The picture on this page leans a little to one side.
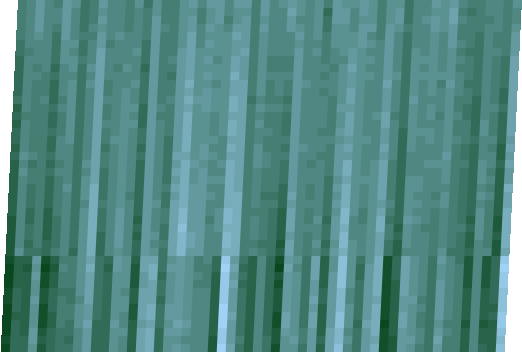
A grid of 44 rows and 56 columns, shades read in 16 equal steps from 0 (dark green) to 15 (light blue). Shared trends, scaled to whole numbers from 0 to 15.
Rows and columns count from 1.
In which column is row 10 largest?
25
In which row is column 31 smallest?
34
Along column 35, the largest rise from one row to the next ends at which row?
33
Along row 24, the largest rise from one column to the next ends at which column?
56
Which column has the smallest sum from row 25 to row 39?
1
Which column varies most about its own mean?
43
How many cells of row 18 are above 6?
40
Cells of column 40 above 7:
9
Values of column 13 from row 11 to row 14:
7 8 8 8
